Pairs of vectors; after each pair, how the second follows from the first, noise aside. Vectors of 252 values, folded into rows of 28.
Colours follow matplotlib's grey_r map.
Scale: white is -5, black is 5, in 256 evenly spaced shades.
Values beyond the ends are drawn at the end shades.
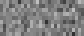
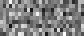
reversed, negated, scaled up.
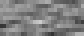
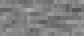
wrapped around, shrunk.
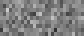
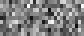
reversed, negated, scaled up.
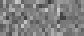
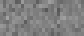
negated, shrunk.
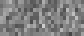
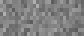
wrapped around, shrunk.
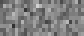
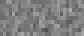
reversed, negated, shrunk.
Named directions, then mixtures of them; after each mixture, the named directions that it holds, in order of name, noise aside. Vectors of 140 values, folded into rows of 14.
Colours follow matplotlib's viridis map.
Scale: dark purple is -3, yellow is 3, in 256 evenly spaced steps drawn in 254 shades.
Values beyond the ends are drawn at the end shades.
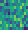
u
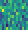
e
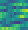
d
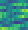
d.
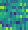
d, e.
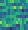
d, u.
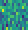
e.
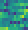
d, u.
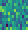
e, u.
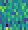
d, e.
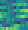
d.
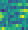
d, e.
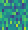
e, u.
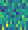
e.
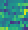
d, u.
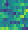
d, u.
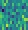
e.
